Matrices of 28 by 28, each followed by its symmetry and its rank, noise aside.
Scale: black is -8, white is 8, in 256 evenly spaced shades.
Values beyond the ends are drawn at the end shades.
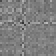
symmetric, rank three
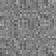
antisymmetric, rank four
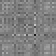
symmetric, rank three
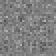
no symmetry, rank four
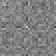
symmetric, rank four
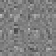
no symmetry, rank four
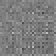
symmetric, rank three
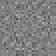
antisymmetric, rank four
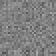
no symmetry, rank four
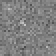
symmetric, rank five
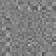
antisymmetric, rank four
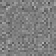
symmetric, rank four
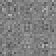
antisymmetric, rank four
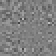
antisymmetric, rank four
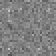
no symmetry, rank five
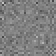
symmetric, rank four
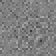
symmetric, rank five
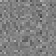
no symmetry, rank four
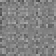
no symmetry, rank four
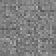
antisymmetric, rank four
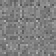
antisymmetric, rank four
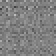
no symmetry, rank three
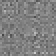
no symmetry, rank five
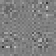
symmetric, rank three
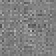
no symmetry, rank three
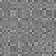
symmetric, rank three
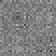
symmetric, rank three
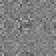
no symmetry, rank four
